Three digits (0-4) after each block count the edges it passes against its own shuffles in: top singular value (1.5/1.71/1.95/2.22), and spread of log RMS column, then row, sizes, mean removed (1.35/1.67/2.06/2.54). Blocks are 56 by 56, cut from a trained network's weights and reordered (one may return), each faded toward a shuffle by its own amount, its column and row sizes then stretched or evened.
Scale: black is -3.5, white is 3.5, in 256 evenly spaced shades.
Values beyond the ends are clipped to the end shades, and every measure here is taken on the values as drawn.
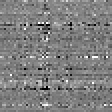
2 2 4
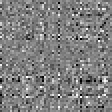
3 4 4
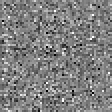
0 3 1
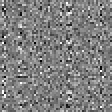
3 4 1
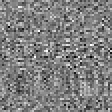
3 1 2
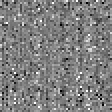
0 2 2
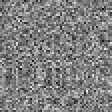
3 0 0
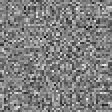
3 0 0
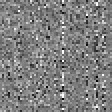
1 4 0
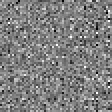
0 2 2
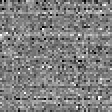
2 1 3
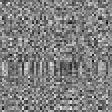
4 3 2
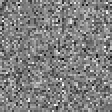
0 2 0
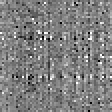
3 2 3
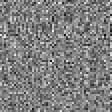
3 1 2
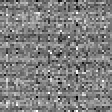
2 3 0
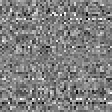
3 1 4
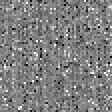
0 2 0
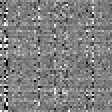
2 4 0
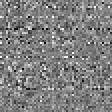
2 2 4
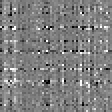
3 3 4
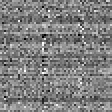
3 2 1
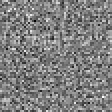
2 0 0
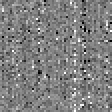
1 3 1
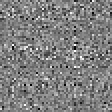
1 2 3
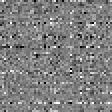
2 2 4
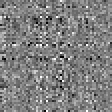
3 3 3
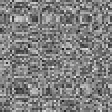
4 0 1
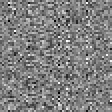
3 3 0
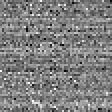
2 1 1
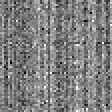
4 2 2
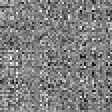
3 4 2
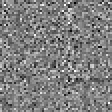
2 2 2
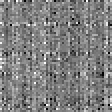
3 2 3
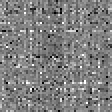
1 0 3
